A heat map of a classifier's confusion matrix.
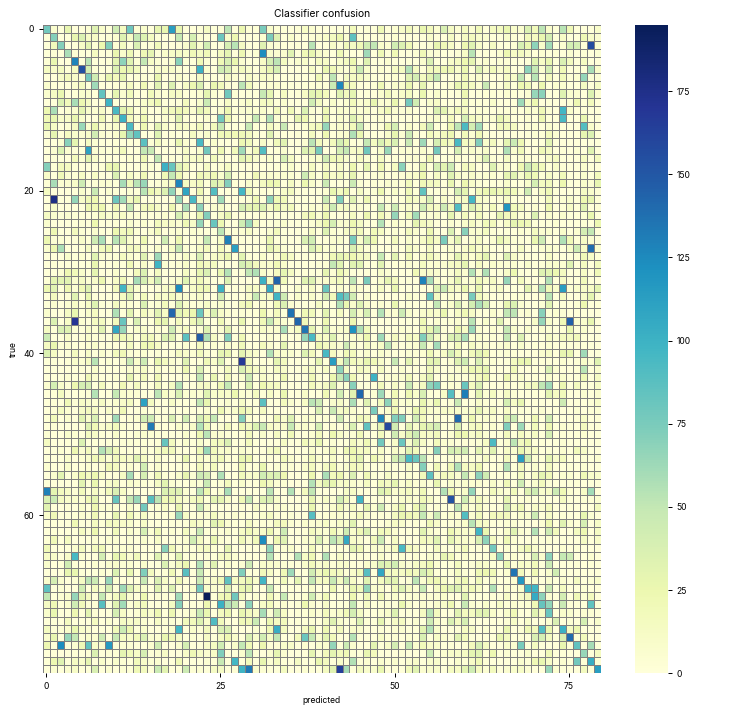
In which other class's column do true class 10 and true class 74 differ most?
33
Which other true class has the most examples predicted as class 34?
37
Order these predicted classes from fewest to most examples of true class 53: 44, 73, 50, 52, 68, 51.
73, 44, 50, 51, 52, 68
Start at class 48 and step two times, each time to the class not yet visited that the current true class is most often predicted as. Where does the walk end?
14
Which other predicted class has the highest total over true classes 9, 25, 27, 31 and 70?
23
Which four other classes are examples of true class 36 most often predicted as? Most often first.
4, 75, 11, 71
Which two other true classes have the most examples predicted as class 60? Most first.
45, 12
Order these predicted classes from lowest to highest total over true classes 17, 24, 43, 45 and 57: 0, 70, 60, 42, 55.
55, 70, 42, 60, 0
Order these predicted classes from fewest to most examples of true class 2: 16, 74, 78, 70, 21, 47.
74, 16, 21, 47, 70, 78
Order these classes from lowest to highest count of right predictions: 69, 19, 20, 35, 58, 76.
76, 69, 20, 19, 35, 58
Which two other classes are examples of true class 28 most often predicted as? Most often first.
16, 48
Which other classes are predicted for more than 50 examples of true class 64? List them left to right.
17, 32, 51
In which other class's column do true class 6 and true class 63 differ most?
31
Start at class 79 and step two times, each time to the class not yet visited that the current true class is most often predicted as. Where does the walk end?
77
